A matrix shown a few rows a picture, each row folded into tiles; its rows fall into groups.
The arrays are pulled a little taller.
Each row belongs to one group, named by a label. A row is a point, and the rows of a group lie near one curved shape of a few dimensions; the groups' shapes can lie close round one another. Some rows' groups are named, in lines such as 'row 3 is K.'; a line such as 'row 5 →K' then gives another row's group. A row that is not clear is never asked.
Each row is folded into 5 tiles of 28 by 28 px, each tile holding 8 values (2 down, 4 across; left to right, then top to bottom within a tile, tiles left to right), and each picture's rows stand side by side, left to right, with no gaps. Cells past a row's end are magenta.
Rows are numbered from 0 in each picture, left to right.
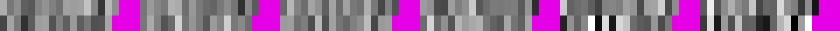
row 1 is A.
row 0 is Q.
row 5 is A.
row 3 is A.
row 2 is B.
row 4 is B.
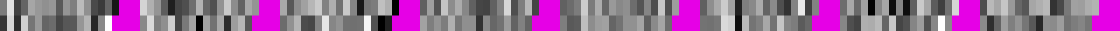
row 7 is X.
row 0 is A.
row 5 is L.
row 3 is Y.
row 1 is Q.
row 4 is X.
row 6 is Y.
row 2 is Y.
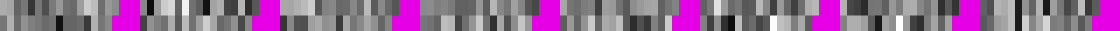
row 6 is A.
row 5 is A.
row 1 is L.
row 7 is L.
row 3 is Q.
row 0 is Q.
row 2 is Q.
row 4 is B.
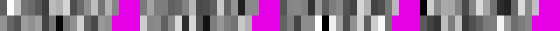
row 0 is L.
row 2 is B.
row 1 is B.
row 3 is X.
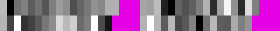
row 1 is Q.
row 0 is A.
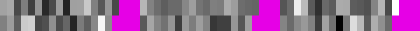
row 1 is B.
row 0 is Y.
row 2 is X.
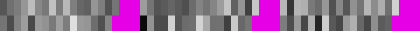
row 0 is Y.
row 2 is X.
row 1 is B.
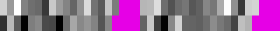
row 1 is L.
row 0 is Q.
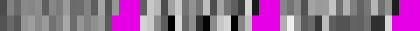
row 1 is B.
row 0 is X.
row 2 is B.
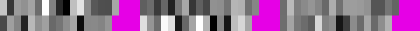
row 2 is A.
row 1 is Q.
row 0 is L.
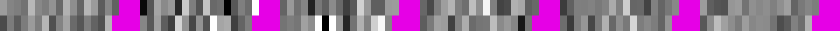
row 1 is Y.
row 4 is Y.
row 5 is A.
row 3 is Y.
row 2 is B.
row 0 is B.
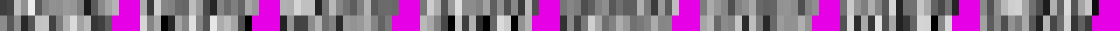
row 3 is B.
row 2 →Q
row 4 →B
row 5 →B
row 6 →A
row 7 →Y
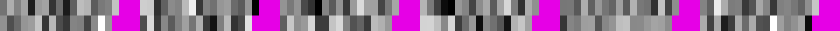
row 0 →Y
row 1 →A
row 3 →Q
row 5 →A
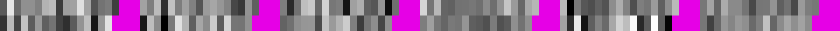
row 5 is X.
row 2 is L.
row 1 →Q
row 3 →Q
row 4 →A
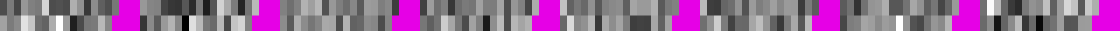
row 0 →Q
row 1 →B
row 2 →Y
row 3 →Y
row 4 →B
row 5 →A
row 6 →Q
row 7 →L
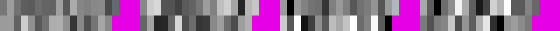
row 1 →L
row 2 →A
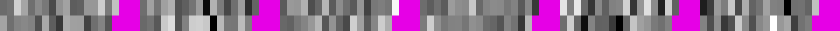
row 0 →X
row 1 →Q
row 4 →Q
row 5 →Y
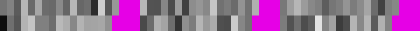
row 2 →A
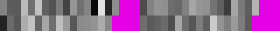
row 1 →Y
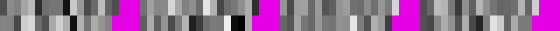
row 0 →Q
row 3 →X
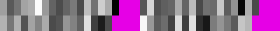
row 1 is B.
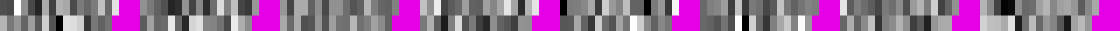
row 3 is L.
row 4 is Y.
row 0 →X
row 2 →A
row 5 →B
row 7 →Q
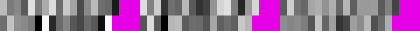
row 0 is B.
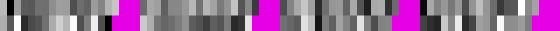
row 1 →B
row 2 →L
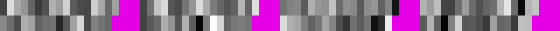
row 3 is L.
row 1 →X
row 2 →B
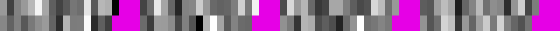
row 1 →X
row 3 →L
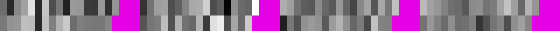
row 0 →L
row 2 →B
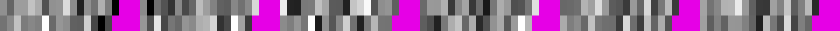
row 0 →Y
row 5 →Y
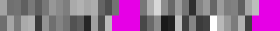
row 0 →B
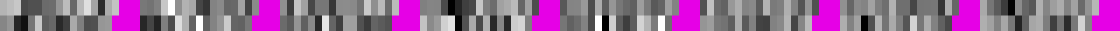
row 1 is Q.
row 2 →X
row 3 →Q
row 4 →B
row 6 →A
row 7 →Q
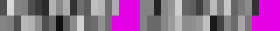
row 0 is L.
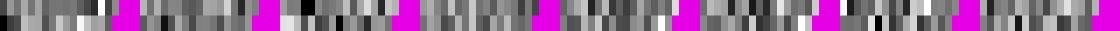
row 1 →Q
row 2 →Q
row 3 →A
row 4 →Y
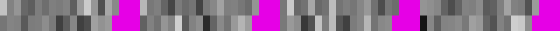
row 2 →A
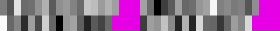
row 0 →X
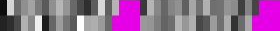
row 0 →X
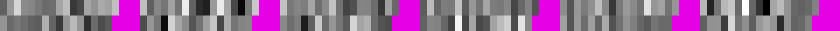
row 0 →X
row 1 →L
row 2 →A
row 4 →X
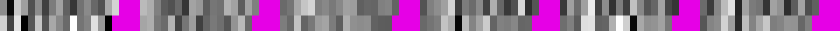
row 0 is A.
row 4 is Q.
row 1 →Q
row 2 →Y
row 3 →L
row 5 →L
